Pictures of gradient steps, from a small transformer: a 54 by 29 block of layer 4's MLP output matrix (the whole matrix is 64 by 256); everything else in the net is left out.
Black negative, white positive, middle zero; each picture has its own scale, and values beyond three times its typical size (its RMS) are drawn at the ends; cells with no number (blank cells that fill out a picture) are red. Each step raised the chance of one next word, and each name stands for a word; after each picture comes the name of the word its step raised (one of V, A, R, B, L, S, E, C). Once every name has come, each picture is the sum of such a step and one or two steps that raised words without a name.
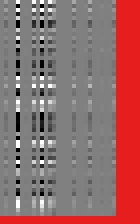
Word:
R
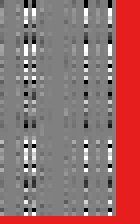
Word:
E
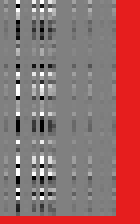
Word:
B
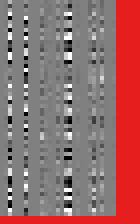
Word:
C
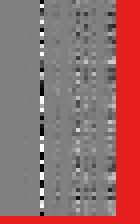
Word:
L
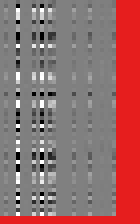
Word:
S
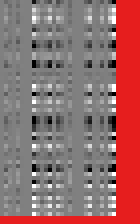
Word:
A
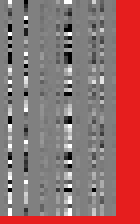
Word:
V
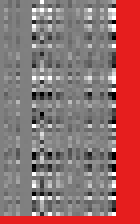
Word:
S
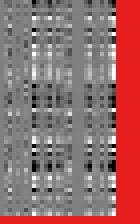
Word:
E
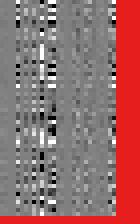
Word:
R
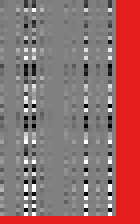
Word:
A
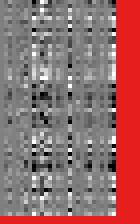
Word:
V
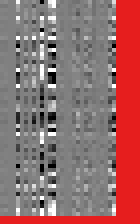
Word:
C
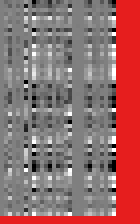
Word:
E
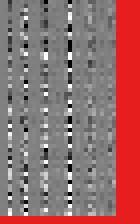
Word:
A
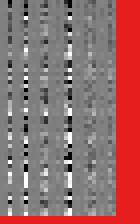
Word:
S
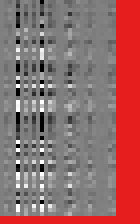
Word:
A
